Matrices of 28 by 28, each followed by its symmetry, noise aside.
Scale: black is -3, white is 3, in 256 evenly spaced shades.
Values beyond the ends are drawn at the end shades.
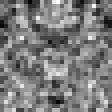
mirrored left to right.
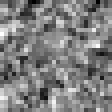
antisymmetric.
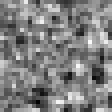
antisymmetric.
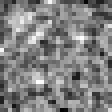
symmetric.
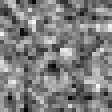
antisymmetric.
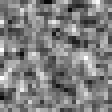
antisymmetric.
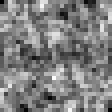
same after a half turn.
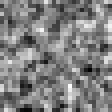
antisymmetric.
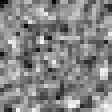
symmetric.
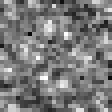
same after a half turn.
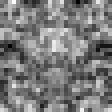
mirrored left to right.
